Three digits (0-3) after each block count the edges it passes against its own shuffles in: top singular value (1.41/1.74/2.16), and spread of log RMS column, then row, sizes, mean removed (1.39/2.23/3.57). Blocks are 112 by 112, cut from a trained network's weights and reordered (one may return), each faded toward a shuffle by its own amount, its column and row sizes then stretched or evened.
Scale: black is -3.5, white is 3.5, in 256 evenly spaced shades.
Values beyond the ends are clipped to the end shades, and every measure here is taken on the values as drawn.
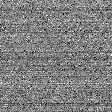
2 0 0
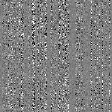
0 3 2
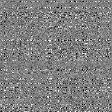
1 2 3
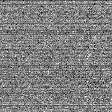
3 1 0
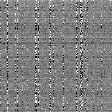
3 3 0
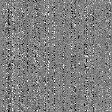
1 3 1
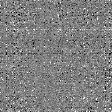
1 2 1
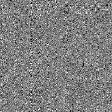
1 2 0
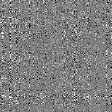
0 3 2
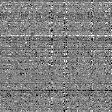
3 2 2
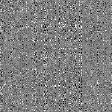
1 3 2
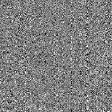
2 2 1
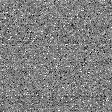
0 0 0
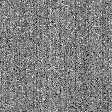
1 0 0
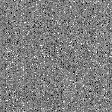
0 1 1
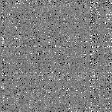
0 2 2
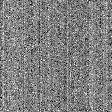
2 1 0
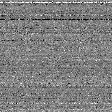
3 0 2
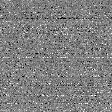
1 0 2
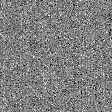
0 0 0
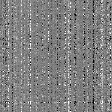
3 3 1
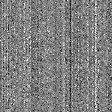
3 2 0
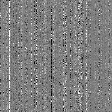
3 3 0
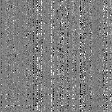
2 3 1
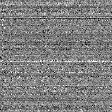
3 1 2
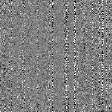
2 3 1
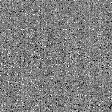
0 0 1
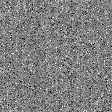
0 0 0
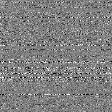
0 0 3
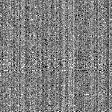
3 0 2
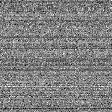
3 0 1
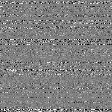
1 0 3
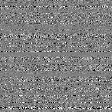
0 1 3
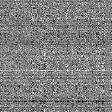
3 2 1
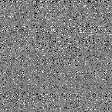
0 1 2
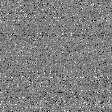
0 0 2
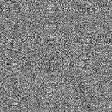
2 0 2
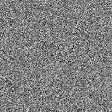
1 1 1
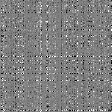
2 3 2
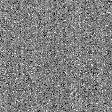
0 0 1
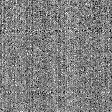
2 0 1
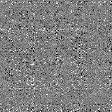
0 2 2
